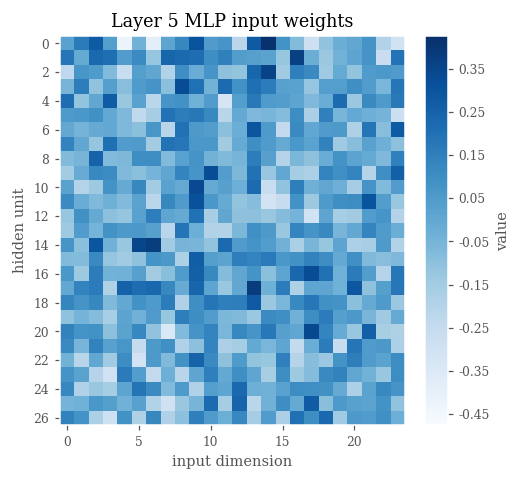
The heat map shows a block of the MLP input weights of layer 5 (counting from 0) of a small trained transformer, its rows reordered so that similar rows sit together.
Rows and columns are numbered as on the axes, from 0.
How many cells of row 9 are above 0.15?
3
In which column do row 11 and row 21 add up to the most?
21
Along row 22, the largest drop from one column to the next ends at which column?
5
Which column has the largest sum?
9
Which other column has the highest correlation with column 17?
12
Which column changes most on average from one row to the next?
6
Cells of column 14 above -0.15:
24
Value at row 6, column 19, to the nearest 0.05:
0.05
